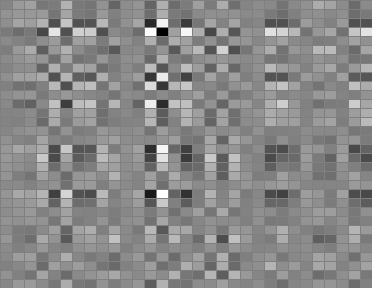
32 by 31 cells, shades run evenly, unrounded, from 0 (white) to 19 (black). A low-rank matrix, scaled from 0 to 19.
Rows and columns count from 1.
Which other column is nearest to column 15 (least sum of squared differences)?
10
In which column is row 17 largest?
13
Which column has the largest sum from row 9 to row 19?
19
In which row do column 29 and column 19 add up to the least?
6
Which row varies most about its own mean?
4
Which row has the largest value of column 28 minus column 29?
18
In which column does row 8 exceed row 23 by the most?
14
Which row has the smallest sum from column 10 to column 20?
27
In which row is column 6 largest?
12
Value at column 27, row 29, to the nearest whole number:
7
